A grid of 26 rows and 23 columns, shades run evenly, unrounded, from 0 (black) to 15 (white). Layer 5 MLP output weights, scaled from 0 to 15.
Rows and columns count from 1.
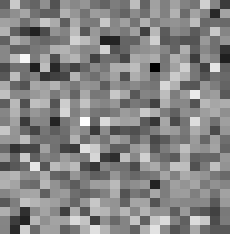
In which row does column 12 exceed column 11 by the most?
11
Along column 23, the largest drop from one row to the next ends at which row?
6
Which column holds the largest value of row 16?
3
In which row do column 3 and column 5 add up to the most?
7
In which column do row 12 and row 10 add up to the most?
17
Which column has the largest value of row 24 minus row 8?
16
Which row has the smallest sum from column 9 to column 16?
15
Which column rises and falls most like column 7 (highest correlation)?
21
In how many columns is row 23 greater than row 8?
16
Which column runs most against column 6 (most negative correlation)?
2
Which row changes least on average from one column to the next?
20
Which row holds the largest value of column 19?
8
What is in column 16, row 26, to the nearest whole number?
13
